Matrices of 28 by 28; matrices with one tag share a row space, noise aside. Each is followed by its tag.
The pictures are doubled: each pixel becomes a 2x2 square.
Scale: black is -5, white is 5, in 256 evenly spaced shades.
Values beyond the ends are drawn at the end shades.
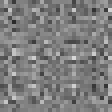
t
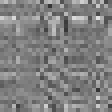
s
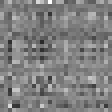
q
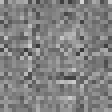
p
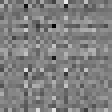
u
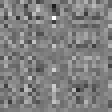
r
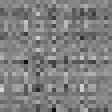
u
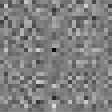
r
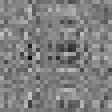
p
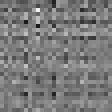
u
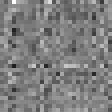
t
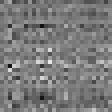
q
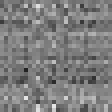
u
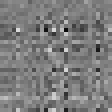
s
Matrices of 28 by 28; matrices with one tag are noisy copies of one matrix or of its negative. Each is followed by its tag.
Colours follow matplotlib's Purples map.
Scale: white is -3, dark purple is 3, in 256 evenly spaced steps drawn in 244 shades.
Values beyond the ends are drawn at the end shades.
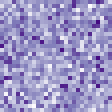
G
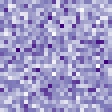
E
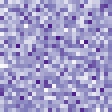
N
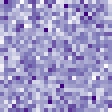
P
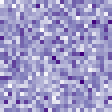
G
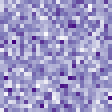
G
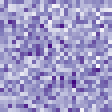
E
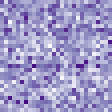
E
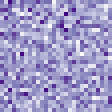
N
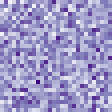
N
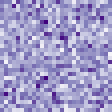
G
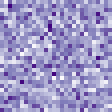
E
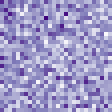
N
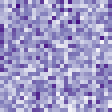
P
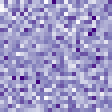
N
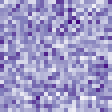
P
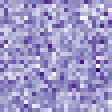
E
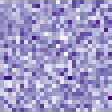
G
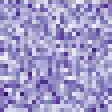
G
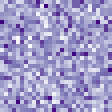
G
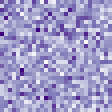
N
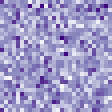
G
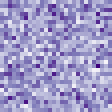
E
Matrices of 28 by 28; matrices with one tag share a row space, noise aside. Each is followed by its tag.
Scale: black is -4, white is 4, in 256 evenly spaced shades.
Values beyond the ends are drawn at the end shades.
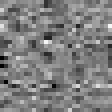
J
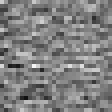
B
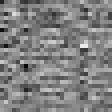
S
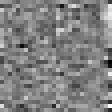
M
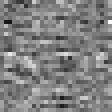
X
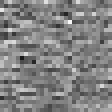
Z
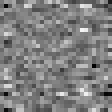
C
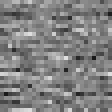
Z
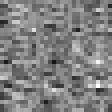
J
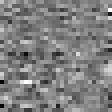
M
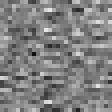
J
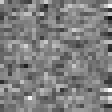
M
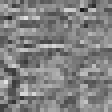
S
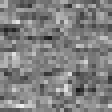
Z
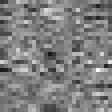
J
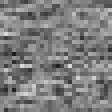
Z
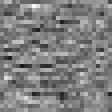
X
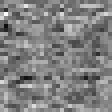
B
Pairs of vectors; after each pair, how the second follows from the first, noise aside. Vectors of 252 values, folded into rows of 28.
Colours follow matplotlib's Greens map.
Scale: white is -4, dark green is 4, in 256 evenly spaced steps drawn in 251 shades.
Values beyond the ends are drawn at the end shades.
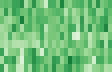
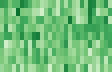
reversed, negated.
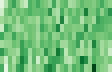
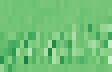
reversed, partly zeroed.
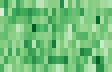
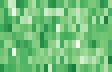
reversed, negated.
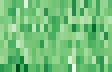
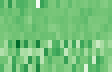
reversed, partly zeroed.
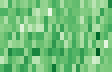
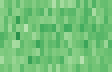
wrapped around, shrunk.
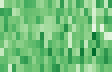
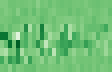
reversed, negated, partly zeroed.
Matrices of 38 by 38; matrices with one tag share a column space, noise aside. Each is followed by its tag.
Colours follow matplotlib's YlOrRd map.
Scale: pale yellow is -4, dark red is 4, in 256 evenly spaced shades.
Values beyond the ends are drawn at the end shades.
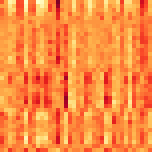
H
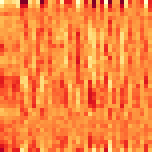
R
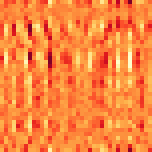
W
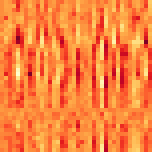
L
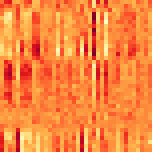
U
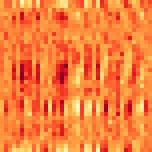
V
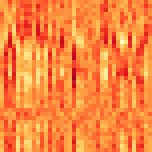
L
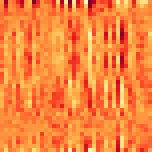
R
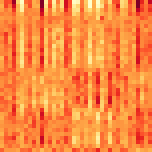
H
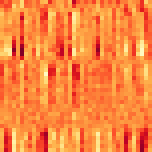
U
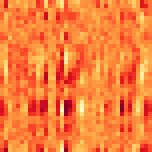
V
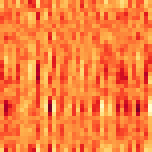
V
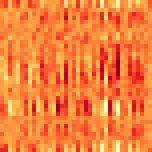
V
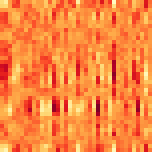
V
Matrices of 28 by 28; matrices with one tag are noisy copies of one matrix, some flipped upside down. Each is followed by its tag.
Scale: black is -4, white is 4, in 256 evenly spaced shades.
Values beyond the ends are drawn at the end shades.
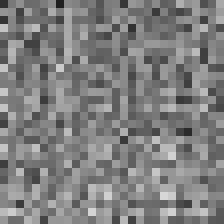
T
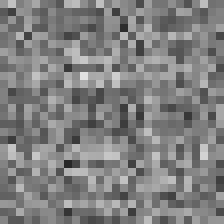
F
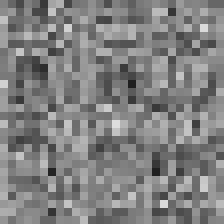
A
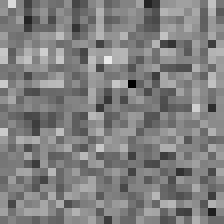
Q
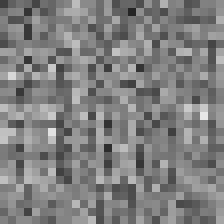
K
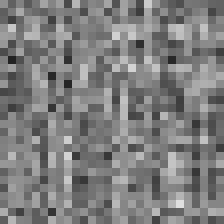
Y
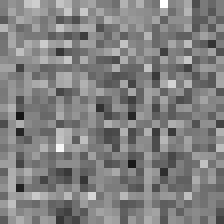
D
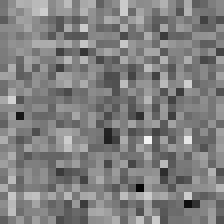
D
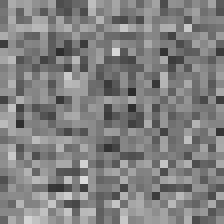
D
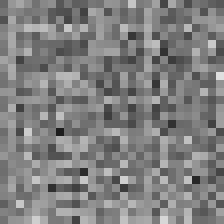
D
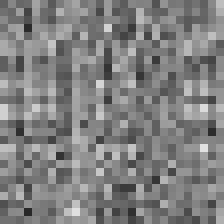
K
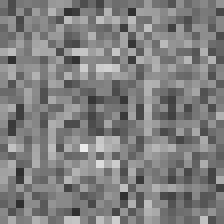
F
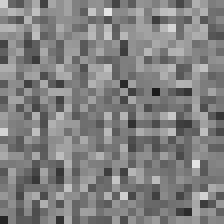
T
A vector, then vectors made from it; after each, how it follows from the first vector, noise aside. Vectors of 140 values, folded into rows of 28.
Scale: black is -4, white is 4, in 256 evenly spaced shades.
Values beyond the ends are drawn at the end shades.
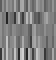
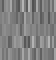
reversed, negated, shrunk.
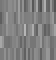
wrapped around, negated, shrunk.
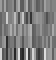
negated.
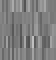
wrapped around, negated, shrunk.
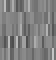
wrapped around, negated, shrunk.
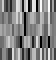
reversed, scaled up.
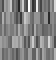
reversed, negated.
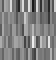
reversed, negated.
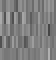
wrapped around, shrunk.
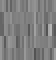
wrapped around, shrunk.
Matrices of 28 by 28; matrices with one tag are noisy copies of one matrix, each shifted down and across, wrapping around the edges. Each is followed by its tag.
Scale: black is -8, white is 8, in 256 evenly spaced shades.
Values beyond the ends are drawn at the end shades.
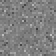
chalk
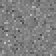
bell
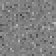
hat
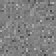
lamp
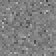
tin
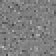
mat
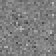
chalk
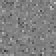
chalk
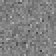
tin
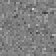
lamp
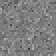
tin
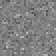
bell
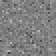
chalk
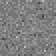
lamp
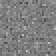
lamp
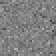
bell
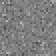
hat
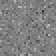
mat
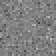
bell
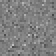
chalk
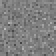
hat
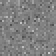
tin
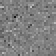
tin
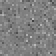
chalk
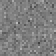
hat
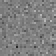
hat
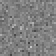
hat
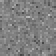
chalk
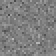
mat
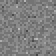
lamp
